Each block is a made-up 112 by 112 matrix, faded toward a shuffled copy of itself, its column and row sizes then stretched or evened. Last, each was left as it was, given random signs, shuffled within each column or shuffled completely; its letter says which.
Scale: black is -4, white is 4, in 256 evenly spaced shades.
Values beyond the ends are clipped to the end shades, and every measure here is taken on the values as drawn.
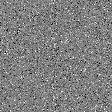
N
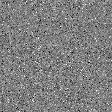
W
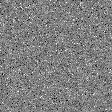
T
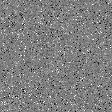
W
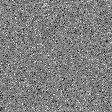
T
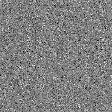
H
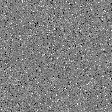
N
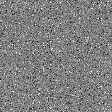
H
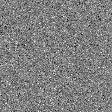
N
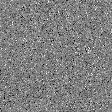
N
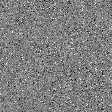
N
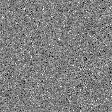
N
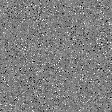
W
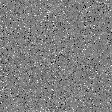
N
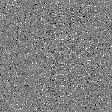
H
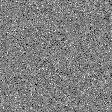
T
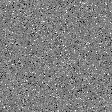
T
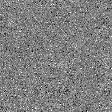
H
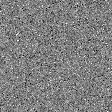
T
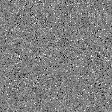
H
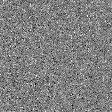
N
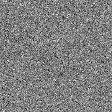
W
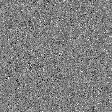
N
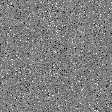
N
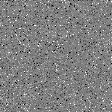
W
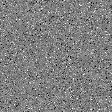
N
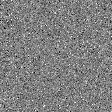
N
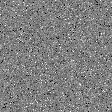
T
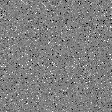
H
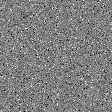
T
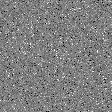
T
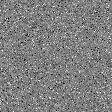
T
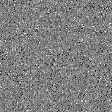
H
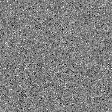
W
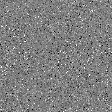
H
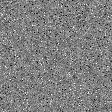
T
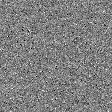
T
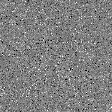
W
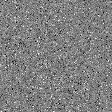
N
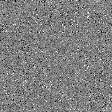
W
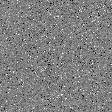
N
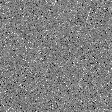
T
